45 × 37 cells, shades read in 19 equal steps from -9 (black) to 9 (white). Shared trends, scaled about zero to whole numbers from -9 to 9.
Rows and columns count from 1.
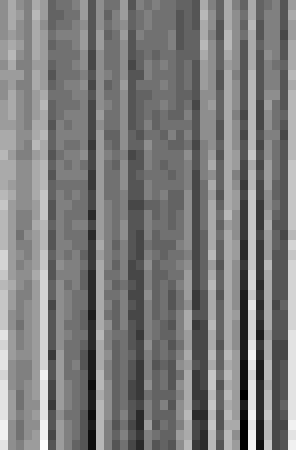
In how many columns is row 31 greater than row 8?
15
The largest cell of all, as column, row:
6, 45
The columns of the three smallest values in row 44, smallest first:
31, 12, 33
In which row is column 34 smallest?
1
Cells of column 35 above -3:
24
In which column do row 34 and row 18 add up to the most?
37
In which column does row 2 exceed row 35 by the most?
26
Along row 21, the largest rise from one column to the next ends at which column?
32
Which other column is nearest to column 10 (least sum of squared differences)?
9
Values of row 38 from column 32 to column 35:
6 -7 4 -4
